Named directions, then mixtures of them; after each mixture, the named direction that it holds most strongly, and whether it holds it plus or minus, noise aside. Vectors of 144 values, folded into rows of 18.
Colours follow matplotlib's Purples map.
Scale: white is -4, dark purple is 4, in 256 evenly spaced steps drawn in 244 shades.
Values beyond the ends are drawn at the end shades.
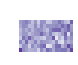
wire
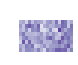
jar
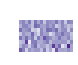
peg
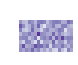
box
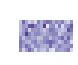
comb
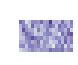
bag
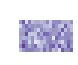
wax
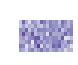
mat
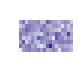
wire, minus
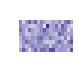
comb, minus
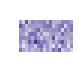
wax, minus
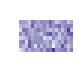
peg, minus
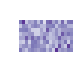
peg, plus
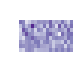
bag, plus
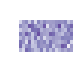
peg, minus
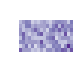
wire, plus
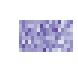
jar, minus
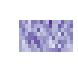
wax, minus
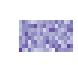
comb, plus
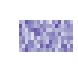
peg, minus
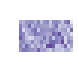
bag, minus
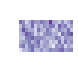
bag, plus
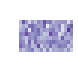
comb, plus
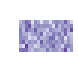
bag, minus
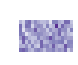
bag, minus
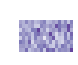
peg, minus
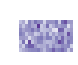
jar, plus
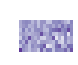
wire, plus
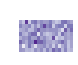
wax, minus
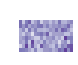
mat, minus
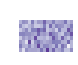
peg, minus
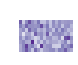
mat, minus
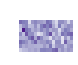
box, minus
